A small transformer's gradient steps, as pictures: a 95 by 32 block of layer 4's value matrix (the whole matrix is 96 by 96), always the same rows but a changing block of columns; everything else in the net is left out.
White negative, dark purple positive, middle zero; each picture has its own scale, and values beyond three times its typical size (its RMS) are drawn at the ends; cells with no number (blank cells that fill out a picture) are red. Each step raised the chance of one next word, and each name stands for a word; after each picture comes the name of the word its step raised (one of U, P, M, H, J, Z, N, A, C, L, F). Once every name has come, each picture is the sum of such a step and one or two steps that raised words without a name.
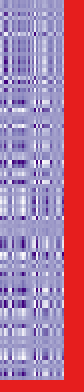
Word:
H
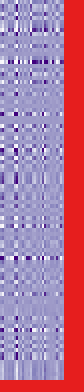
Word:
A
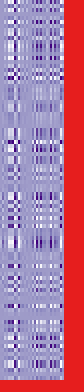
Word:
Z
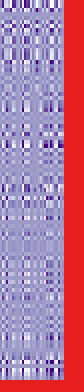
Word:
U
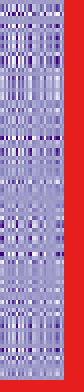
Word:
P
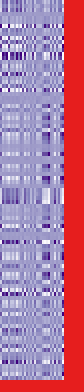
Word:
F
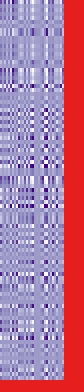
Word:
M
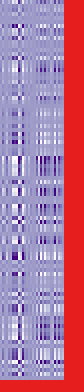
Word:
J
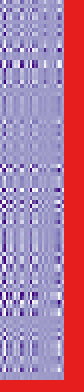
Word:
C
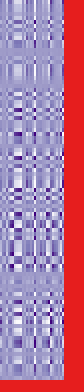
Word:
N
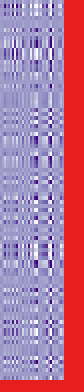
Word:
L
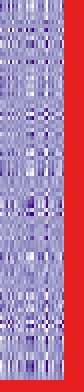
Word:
N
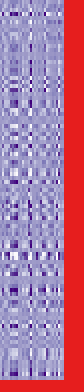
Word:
H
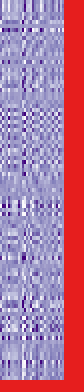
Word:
M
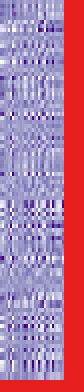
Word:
P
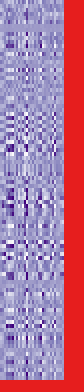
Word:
M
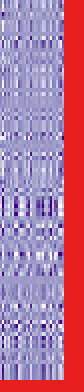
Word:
N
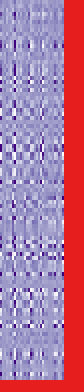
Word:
H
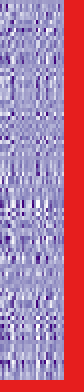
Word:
P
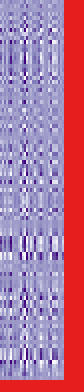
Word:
H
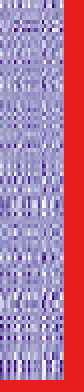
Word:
U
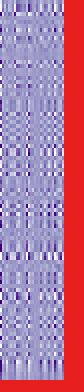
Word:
C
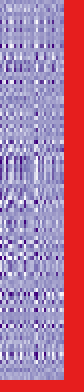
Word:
J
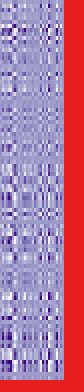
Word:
U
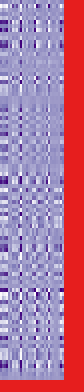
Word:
Z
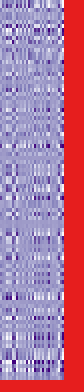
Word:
U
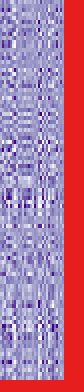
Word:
M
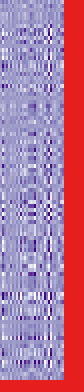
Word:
C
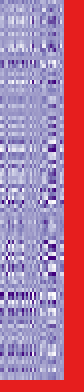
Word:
C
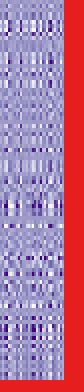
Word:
A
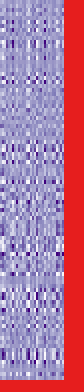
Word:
H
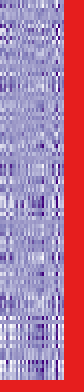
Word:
U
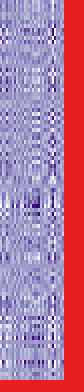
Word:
M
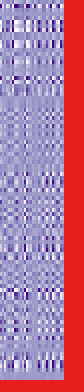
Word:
Z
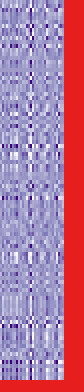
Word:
U
